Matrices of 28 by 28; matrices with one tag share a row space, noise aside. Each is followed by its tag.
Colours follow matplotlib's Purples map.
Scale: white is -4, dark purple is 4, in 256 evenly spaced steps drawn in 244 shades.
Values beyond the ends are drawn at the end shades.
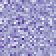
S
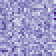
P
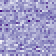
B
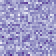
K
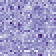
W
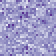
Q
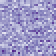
P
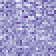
Q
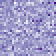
P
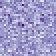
S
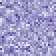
K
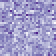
P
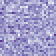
K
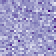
P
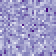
S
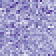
K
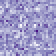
B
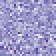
W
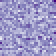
W
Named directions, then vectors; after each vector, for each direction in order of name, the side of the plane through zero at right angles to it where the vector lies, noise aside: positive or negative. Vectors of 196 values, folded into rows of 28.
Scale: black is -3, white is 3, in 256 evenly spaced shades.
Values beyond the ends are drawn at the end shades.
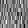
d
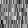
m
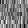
positive, negative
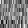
negative, positive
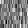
negative, positive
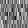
negative, negative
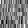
negative, positive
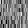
negative, positive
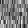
positive, negative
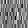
negative, negative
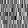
negative, negative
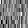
negative, positive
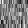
negative, positive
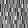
positive, positive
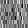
negative, negative
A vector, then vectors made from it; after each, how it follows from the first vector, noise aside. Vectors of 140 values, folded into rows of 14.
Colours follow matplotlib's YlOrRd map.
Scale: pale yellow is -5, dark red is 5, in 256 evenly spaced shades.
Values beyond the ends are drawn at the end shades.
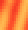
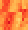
wrapped around.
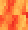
wrapped around.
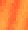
shrunk.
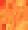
wrapped around, negated, partly zeroed.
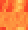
wrapped around, negated, partly zeroed.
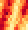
reversed, negated, scaled up.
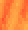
reversed, negated, shrunk.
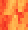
wrapped around.
